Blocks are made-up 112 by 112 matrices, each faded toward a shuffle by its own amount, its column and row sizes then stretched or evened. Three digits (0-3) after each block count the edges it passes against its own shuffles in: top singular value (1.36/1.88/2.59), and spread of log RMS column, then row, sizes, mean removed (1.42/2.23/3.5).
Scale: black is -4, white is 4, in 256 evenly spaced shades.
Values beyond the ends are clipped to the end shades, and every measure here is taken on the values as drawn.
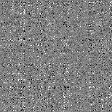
2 2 2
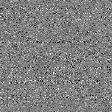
1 0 2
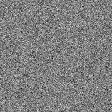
1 0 0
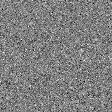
0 0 0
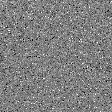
0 0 1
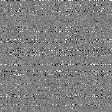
1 2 3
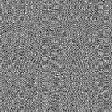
3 0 1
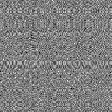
3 0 1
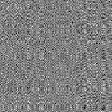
3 2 0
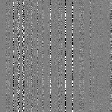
3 3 0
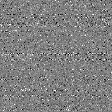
2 0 2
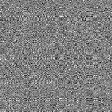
3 0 2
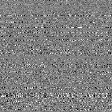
2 0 3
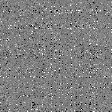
0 2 2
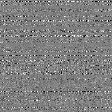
2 1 3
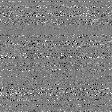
1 0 3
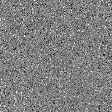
0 1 0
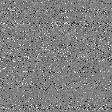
1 0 2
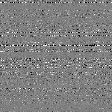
2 0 3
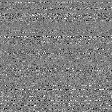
0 0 3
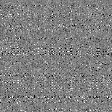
2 1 2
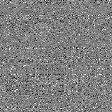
2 0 2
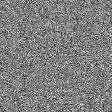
1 1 1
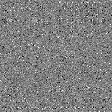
2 0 1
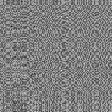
3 0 1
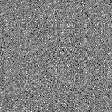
2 0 0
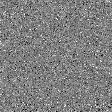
1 0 1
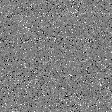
0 0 1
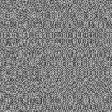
3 1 0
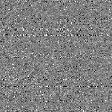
2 1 2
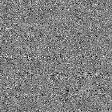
0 1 2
